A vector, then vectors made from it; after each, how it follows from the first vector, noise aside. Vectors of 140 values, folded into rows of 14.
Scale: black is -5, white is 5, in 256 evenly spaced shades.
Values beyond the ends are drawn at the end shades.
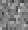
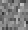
copied.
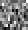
reversed, scaled up.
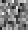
negated, scaled up.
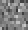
copied.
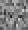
wrapped around.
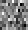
negated, scaled up.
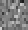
copied.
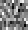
negated, scaled up.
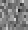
negated.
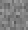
wrapped around, negated, shrunk.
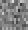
negated.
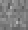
wrapped around, shrunk.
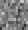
negated.
